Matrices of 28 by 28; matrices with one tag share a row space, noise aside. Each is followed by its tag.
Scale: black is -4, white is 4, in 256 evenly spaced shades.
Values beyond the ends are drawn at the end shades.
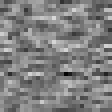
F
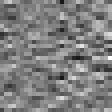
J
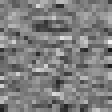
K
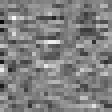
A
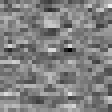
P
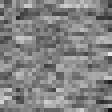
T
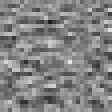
P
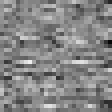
T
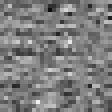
P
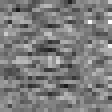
P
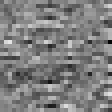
P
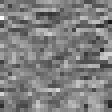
A
